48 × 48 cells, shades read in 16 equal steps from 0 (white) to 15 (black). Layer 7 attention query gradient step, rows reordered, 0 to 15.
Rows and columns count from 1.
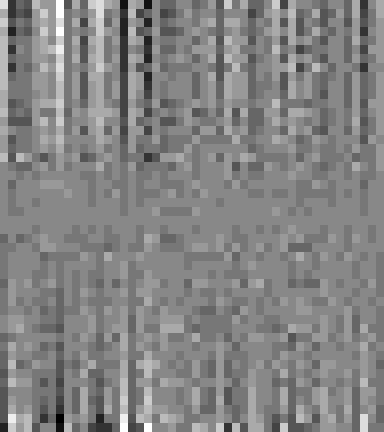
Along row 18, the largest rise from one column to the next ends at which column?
2
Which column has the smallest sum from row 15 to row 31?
8
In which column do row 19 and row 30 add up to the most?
30
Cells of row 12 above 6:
32
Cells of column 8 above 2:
42
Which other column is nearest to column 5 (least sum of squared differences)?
12
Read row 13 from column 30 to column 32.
10 5 9
